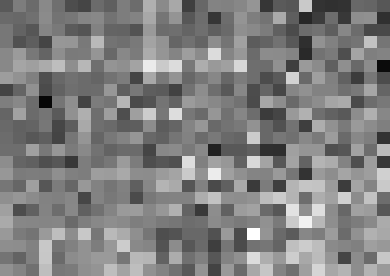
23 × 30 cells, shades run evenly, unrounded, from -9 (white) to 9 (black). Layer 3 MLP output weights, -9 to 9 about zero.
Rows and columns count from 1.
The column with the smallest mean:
25
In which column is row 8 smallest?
29
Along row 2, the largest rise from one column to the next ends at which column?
30
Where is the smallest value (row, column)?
20, 20
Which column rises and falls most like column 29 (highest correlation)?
9
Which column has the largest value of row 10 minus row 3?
21
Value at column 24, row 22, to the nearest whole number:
-3
